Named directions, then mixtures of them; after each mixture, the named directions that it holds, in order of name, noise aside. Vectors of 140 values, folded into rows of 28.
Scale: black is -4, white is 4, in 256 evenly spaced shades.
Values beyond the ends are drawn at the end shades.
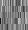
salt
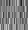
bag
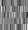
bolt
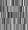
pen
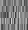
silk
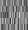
silk.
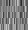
bag.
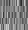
bag.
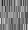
bolt, pen, salt.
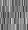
pen, salt, silk.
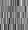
bag.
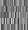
silk.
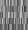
bag, pen.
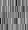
salt.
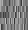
bag, silk.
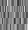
bolt, pen.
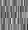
bolt, pen, silk.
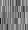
salt.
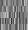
silk.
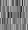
pen, salt.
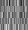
bag.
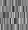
bolt, salt, silk.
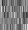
bolt.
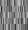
bolt, pen, salt.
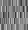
bag, salt, silk.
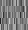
bag, salt.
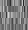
pen.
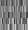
bag, bolt, pen.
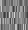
bolt, silk.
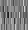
bolt, pen, silk.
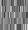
bolt.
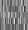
bag, pen, silk.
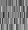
bag, bolt, salt.
